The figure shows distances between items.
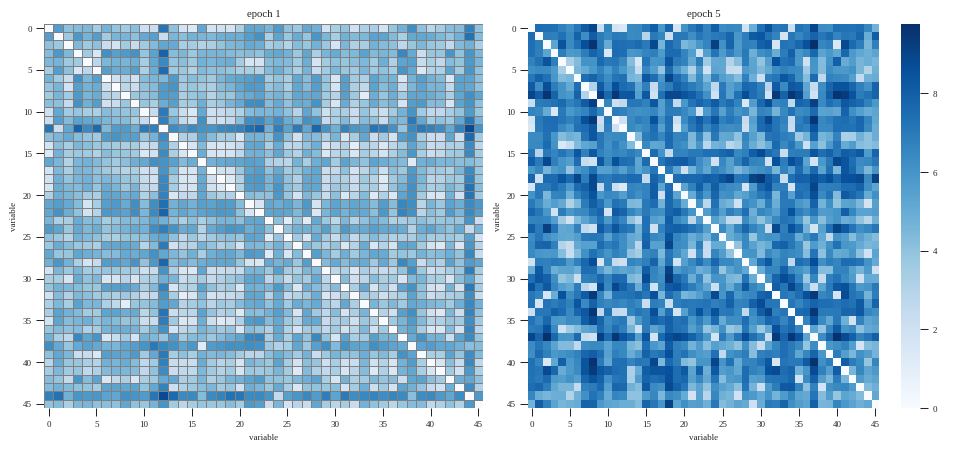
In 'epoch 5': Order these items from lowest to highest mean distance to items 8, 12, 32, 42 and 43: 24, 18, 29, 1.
29, 24, 1, 18
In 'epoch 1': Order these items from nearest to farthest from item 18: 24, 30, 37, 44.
30, 37, 24, 44
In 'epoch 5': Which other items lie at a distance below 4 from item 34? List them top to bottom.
0, 9, 11, 12, 19, 28
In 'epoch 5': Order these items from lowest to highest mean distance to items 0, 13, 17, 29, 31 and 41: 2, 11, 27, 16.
27, 11, 16, 2
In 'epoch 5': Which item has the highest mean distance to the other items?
18
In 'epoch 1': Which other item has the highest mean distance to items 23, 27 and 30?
44
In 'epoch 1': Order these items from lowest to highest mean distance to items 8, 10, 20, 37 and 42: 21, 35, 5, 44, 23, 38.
35, 23, 5, 21, 38, 44
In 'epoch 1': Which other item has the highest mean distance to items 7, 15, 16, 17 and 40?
12
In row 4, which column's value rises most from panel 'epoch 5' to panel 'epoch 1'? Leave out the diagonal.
14
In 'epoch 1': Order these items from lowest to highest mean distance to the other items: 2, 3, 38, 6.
2, 6, 3, 38
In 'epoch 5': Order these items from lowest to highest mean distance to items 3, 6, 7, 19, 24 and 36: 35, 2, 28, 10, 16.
16, 10, 28, 35, 2
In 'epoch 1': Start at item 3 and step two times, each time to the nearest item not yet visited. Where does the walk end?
39
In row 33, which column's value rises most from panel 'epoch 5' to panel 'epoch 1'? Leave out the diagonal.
1
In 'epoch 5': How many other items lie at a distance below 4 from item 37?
5
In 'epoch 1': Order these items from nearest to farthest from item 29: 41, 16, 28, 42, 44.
41, 42, 28, 16, 44
